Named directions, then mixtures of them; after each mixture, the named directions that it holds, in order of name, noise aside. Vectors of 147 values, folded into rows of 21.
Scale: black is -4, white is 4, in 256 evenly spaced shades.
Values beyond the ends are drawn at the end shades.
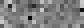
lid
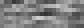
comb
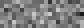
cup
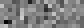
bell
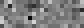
lid.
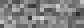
comb, cup, lid.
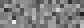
cup.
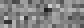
bell, comb.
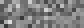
bell, cup, lid.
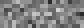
cup.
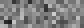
bell.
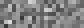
bell, cup, lid.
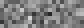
cup, lid.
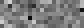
lid.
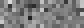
lid.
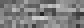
comb, cup.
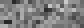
bell, comb.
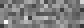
bell, comb, lid.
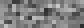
bell, comb, lid.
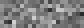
bell, comb, cup.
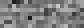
bell, comb, lid.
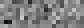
bell.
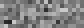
bell, cup.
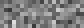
bell, cup.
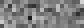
comb, cup, lid.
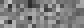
bell, cup, lid.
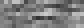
comb.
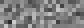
bell, cup, lid.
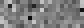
lid.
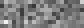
bell, lid.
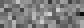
cup.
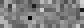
lid.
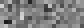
bell, lid.
